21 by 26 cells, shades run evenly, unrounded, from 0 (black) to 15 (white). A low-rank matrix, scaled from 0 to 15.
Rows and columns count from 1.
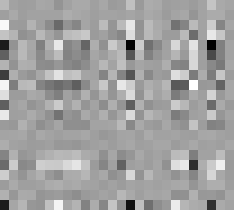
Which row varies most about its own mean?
5
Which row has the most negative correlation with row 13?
4
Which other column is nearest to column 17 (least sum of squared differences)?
18
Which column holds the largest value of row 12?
1
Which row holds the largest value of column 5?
17
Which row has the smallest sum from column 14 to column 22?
21
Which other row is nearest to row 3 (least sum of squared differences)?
12
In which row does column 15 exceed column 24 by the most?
9
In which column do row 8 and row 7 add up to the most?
7
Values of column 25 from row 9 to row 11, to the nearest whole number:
6 9 10
